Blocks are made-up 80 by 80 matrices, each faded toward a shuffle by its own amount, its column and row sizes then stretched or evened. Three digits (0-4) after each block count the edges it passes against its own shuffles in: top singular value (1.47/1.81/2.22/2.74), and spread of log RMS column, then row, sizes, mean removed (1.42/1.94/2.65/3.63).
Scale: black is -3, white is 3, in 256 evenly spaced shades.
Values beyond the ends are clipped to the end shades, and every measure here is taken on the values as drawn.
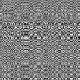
4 1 4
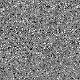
0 0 2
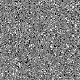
1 2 0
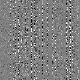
2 4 0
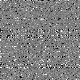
2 0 3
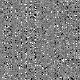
1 3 1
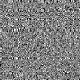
3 1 2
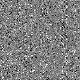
1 2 0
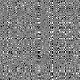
4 3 2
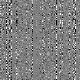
3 4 1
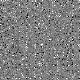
1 2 1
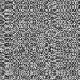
4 2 1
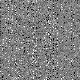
0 3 0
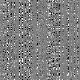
3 4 1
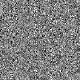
1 2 0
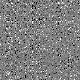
2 2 0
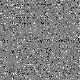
1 2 2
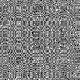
4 1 0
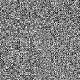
2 1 0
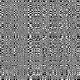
4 4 4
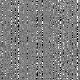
3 4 1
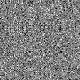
2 0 0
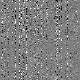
0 4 1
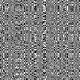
4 4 0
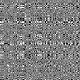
4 2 3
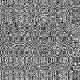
4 0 0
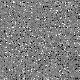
1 1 1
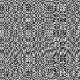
4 3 0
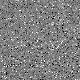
0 0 1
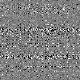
0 2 4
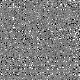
0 2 3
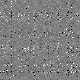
0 2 2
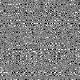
2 1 4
